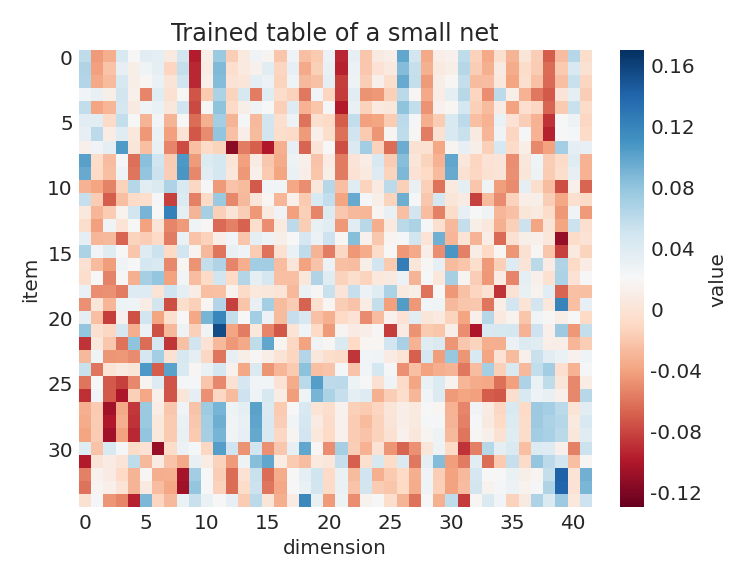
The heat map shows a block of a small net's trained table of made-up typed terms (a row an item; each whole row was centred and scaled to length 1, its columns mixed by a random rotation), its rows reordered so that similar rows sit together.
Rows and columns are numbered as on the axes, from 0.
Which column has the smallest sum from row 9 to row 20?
2
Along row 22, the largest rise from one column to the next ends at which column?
4
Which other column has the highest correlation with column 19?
36
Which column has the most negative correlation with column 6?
33
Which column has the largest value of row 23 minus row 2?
9
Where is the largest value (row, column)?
21, 11
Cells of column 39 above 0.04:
12
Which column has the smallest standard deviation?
16
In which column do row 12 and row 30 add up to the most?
7
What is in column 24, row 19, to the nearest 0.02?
0.06
